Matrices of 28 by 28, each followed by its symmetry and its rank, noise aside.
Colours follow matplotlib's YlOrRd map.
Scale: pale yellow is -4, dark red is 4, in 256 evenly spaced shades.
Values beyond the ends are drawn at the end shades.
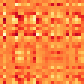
no symmetry, rank two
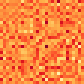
symmetric, rank four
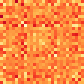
symmetric, rank four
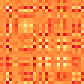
symmetric, rank two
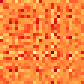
symmetric, rank three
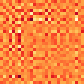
antisymmetric, rank two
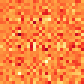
no symmetry, rank four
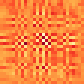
no symmetry, rank two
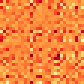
symmetric, rank four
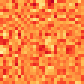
antisymmetric, rank four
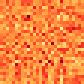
no symmetry, rank four
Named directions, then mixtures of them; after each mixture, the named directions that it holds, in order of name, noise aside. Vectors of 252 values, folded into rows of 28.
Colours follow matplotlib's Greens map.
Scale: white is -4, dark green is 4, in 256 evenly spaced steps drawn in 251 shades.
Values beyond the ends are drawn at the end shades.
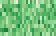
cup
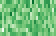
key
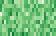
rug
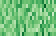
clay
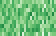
clay.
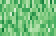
clay, key.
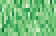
clay, key.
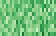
clay.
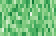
key.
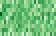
cup, rug.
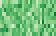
clay, cup.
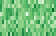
rug.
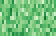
rug.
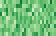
clay, cup.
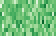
clay, cup, key.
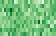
cup, rug.
